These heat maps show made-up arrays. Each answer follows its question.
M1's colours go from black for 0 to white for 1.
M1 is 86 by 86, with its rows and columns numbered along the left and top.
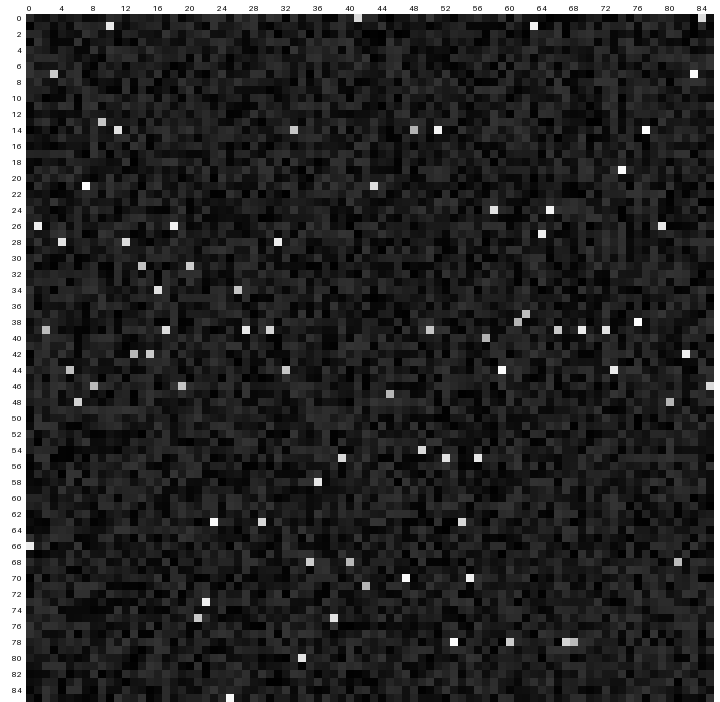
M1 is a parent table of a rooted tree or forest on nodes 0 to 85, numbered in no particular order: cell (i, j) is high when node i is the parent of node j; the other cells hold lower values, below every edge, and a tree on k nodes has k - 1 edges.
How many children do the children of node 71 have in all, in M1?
3
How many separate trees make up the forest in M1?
9
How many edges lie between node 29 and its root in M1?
9
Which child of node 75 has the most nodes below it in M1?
21
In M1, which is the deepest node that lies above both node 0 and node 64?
39
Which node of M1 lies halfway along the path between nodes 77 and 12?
31
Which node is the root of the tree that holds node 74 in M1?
46
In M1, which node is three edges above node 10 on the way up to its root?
34
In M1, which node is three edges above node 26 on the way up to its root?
48
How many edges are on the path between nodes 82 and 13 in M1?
2
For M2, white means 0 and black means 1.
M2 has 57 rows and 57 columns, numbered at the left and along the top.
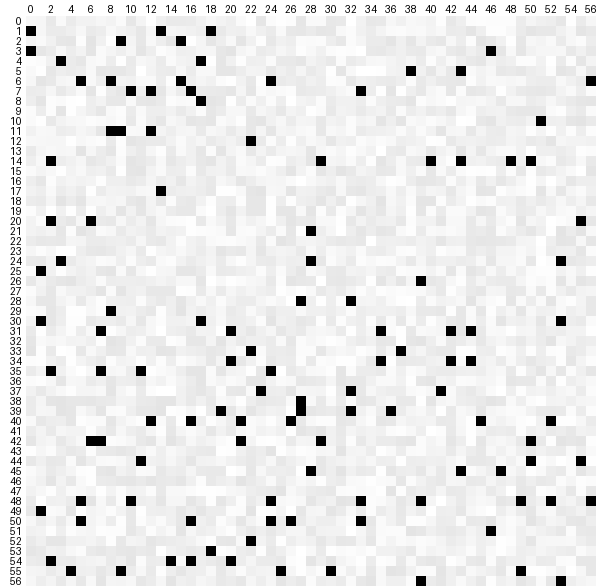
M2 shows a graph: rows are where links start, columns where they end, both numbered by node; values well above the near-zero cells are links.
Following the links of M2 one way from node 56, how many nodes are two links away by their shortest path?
5
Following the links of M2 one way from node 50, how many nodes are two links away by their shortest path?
8
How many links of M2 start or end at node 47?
1
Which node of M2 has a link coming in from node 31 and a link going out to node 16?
node 7
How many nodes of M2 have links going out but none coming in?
3
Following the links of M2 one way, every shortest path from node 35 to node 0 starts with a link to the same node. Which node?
node 24
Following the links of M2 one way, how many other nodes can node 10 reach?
2
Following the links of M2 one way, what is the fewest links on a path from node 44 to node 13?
4
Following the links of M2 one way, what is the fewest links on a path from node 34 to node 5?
3
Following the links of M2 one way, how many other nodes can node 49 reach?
4
